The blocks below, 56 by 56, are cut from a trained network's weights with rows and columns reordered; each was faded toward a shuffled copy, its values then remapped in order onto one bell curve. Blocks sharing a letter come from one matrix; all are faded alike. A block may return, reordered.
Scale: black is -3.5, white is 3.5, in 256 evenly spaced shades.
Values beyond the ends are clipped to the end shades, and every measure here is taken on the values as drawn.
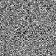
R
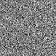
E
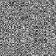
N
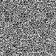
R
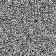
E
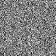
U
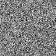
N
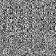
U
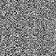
N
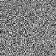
N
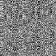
U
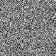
R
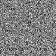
R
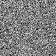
E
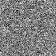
E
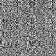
U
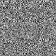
R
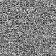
R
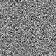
R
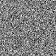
R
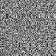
U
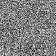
R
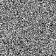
E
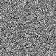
E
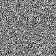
R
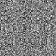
U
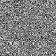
R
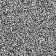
E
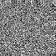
R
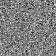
E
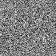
E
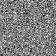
R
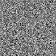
U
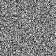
E
